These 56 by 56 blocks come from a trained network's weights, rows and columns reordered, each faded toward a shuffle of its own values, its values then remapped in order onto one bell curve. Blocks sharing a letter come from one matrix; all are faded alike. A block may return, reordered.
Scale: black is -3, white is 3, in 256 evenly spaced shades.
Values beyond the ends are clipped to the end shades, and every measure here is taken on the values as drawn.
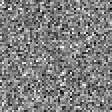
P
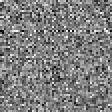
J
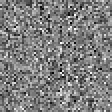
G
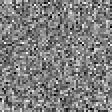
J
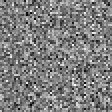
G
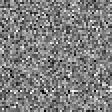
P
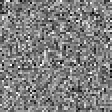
P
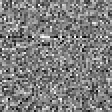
J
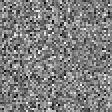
G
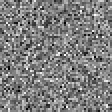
P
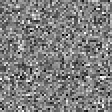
P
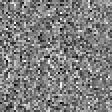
G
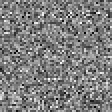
J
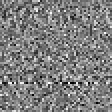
J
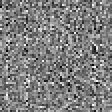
G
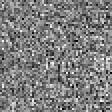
G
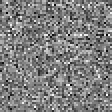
P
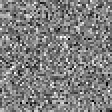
J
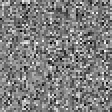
G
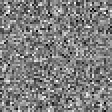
J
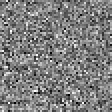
P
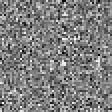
G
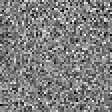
J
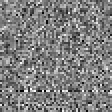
J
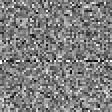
J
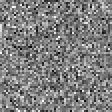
P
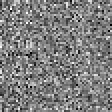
G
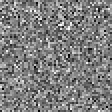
P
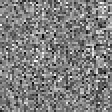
G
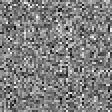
G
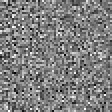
G
